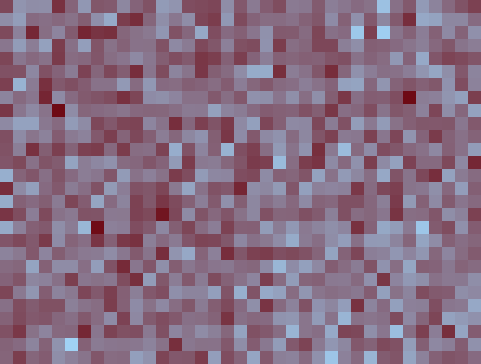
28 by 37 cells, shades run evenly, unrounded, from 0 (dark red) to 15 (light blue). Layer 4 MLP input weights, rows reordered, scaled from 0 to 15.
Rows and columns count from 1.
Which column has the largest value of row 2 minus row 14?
34
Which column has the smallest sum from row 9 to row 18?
11
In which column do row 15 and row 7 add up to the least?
1
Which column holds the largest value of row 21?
22
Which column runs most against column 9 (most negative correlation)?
19
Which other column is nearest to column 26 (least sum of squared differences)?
29
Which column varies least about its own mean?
12
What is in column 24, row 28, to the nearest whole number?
7
